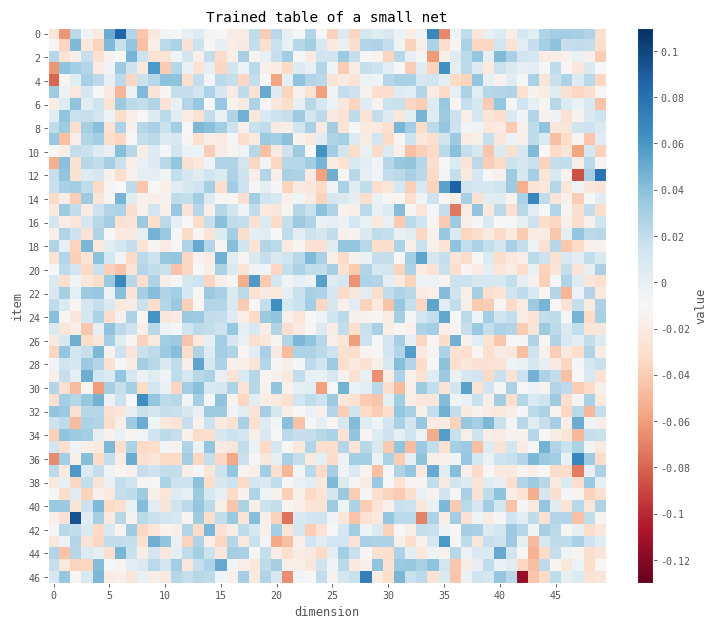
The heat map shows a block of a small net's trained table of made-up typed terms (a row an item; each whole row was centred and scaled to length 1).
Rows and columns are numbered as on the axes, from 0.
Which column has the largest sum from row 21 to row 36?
31
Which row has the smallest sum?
39
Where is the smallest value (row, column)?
46, 42
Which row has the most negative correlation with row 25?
34
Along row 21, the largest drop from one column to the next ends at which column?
19
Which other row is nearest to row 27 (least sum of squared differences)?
28
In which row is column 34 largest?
0
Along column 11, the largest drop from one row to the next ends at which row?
20
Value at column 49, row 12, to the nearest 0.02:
0.08
